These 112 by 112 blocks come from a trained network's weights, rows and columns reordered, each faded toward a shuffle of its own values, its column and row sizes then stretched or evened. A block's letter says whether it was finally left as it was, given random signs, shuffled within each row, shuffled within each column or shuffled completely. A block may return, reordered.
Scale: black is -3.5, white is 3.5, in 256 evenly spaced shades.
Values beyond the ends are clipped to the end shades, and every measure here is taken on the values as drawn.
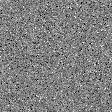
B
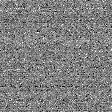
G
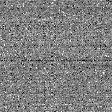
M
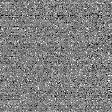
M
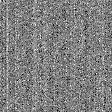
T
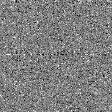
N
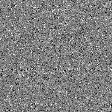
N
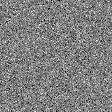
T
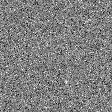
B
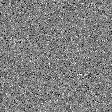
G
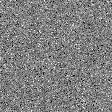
B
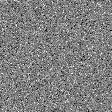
B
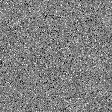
B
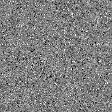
N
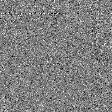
N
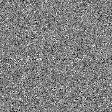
N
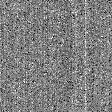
T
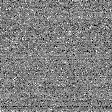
G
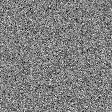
B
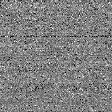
M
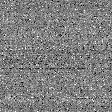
G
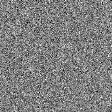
N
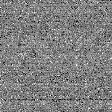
M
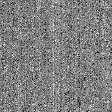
T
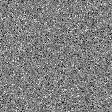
B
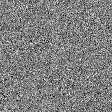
G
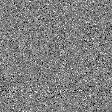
N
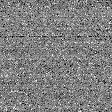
G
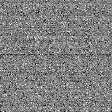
M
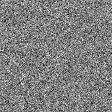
T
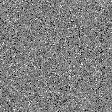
T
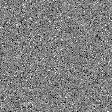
T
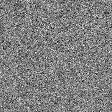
G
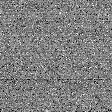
G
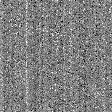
T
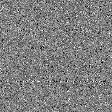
N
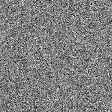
T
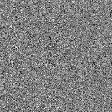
M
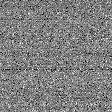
G
